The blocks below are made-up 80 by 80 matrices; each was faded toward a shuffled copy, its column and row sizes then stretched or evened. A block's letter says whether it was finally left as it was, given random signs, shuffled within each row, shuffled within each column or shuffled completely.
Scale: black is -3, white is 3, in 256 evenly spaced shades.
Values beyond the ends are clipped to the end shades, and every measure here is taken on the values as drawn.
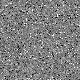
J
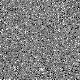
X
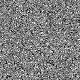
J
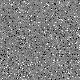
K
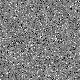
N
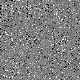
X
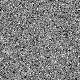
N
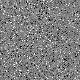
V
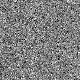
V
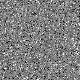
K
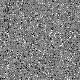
V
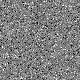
N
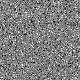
V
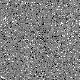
K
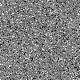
N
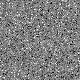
N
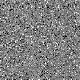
X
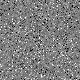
V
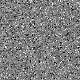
K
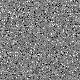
J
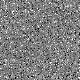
X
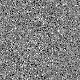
K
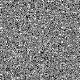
K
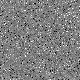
N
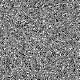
K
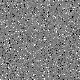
V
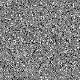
K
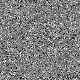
J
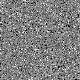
K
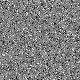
N
